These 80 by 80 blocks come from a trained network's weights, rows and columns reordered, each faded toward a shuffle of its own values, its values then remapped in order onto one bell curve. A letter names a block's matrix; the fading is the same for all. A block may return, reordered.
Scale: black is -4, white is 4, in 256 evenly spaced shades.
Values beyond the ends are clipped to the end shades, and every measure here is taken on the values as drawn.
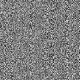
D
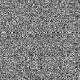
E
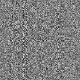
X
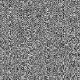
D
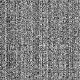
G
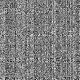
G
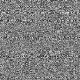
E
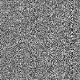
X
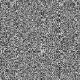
D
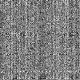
G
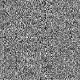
X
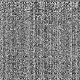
G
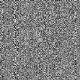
D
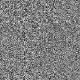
X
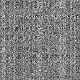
G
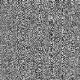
X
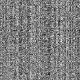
G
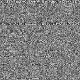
E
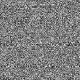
E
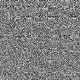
E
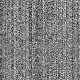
G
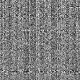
G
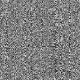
D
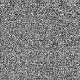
E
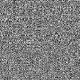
E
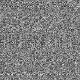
E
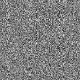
X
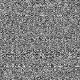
E
